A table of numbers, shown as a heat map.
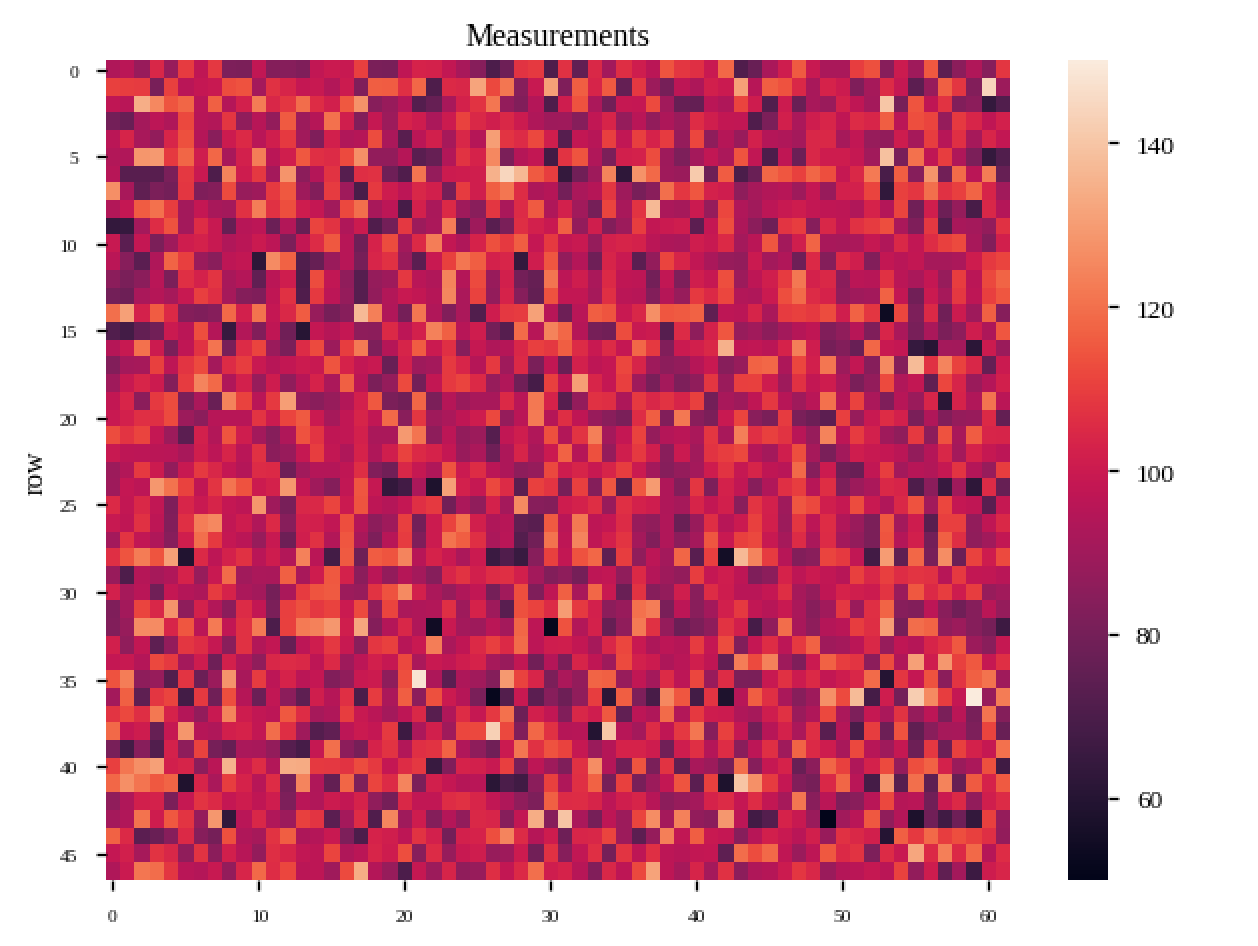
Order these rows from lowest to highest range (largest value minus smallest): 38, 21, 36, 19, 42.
42, 21, 19, 38, 36
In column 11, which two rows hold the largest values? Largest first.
11, 38
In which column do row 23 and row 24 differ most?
12
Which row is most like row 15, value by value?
39
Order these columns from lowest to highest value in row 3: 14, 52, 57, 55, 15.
57, 14, 52, 55, 15
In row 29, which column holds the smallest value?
1
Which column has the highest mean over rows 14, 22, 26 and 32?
17
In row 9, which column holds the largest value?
23
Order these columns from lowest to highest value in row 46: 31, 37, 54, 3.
31, 54, 3, 37
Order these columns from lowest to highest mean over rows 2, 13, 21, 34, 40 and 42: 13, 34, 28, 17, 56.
28, 34, 56, 17, 13
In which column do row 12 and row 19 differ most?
29
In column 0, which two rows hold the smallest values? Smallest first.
9, 15
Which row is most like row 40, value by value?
37
